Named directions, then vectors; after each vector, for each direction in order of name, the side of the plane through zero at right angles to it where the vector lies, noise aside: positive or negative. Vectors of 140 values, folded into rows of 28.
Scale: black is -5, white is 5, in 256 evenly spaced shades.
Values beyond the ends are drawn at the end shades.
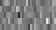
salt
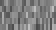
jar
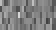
negative, negative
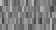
negative, negative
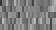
positive, positive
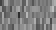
positive, positive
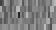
positive, positive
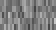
negative, positive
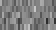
positive, negative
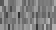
positive, positive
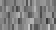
positive, negative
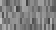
negative, negative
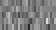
negative, positive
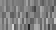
negative, positive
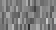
negative, positive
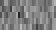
positive, positive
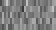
positive, positive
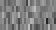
positive, negative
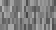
negative, negative
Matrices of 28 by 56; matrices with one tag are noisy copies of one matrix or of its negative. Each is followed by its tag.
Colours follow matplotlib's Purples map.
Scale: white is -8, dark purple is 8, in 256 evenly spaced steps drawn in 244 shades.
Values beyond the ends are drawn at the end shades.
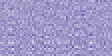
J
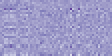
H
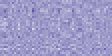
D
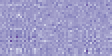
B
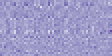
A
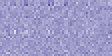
A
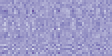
D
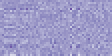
H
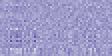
B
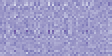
A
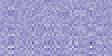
J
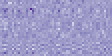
D
